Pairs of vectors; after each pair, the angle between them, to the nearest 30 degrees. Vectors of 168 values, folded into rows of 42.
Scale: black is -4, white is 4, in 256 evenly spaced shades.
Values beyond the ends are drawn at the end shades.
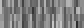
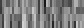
150 degrees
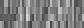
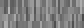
120 degrees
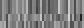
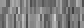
90 degrees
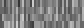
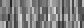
90 degrees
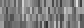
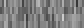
120 degrees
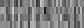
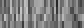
90 degrees
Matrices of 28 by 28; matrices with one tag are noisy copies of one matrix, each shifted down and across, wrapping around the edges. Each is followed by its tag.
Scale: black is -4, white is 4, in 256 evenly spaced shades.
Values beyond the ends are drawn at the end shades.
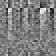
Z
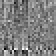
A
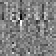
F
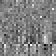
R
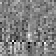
R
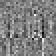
F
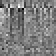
A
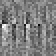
Z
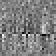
R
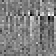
A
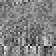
R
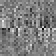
R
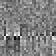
A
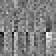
Z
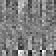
Z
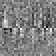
R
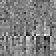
A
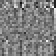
F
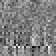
R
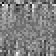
R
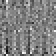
F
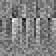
Z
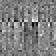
A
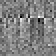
A
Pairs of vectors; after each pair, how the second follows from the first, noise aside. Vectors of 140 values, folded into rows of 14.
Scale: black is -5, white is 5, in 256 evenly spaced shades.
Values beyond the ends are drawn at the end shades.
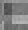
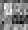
negated, scaled up.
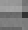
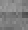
shrunk.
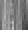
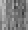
reversed, negated.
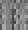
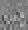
wrapped around, partly zeroed.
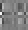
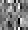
wrapped around, scaled up.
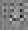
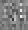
sign-scrambled.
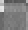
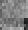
reversed, negated.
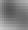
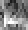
wrapped around, scaled up.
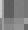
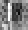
wrapped around, scaled up.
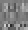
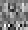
scaled up.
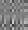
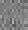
shrunk.
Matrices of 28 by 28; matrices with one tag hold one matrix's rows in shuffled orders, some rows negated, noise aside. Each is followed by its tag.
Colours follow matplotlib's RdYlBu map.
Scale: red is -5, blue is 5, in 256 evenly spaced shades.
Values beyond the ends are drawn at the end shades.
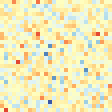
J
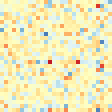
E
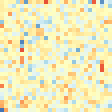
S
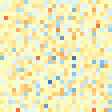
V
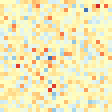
J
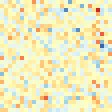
E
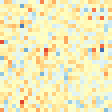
S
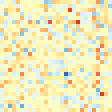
E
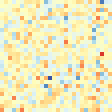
E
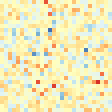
J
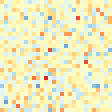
J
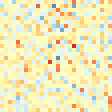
V
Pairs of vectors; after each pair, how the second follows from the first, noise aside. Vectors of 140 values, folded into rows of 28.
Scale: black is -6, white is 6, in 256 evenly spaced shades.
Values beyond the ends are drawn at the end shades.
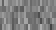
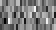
wrapped around, negated, scaled up.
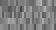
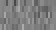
wrapped around, partly zeroed.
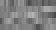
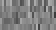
sign-scrambled.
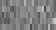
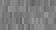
wrapped around, negated, shrunk.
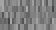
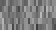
reversed, negated.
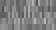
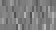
reversed, negated, partly zeroed.
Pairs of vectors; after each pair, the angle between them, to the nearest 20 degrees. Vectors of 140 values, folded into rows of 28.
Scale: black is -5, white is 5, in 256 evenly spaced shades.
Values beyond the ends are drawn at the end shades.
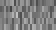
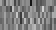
40 degrees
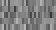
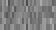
40 degrees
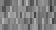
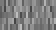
80 degrees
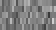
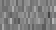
40 degrees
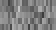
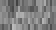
40 degrees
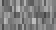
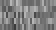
60 degrees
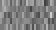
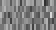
20 degrees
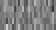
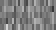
20 degrees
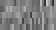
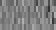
100 degrees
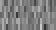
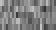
40 degrees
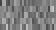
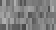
40 degrees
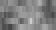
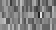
100 degrees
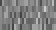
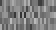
60 degrees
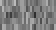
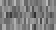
20 degrees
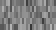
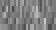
120 degrees
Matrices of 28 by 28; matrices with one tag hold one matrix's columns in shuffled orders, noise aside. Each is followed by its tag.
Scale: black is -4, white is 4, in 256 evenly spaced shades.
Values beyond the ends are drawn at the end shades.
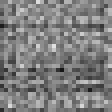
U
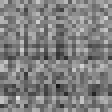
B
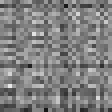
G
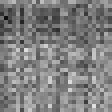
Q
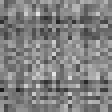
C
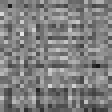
G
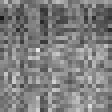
Q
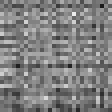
G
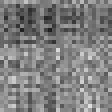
Q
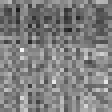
Q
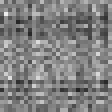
C
